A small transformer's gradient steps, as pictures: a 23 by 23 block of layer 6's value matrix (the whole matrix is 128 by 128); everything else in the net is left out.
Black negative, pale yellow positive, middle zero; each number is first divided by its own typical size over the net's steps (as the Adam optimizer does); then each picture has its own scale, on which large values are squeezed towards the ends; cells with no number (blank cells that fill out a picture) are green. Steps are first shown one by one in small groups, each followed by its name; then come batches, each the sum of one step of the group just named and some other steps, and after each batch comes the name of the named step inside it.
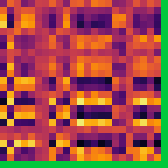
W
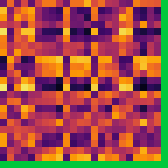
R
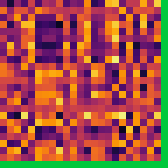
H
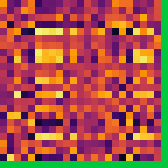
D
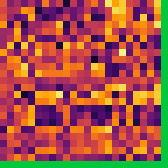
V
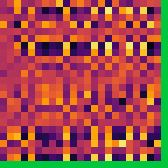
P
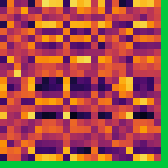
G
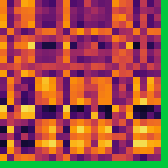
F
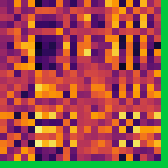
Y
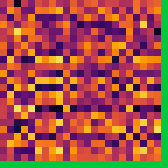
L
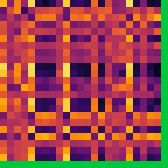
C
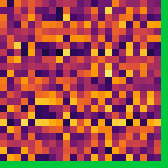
P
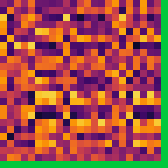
F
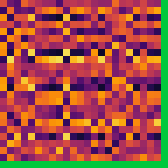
L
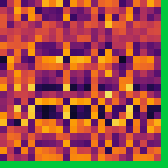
G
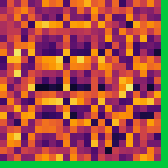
G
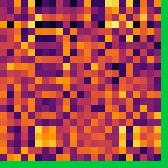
Y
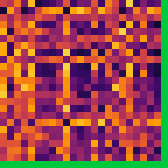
C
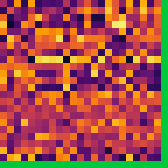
D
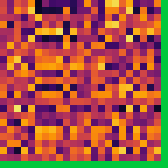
V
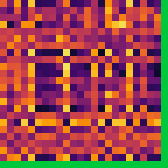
C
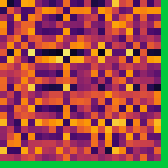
L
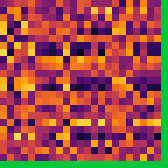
P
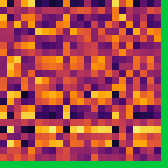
F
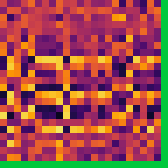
L
